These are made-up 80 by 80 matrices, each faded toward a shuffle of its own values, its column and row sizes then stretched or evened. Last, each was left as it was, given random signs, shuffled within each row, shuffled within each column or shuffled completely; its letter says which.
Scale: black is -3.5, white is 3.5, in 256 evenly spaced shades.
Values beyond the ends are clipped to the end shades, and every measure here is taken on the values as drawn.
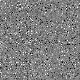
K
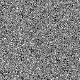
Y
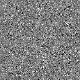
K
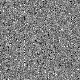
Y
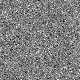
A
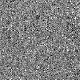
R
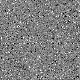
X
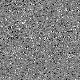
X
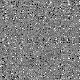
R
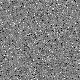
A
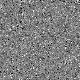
Y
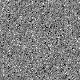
Y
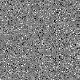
R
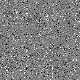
K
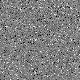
X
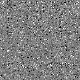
K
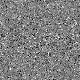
X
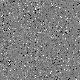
Y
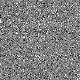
K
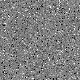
Y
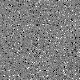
K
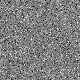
A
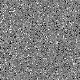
K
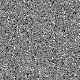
Y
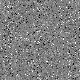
Y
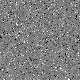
A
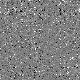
K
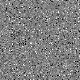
R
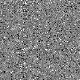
R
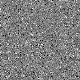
K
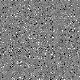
R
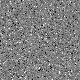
A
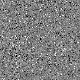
K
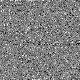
X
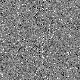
Y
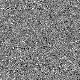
X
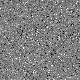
A
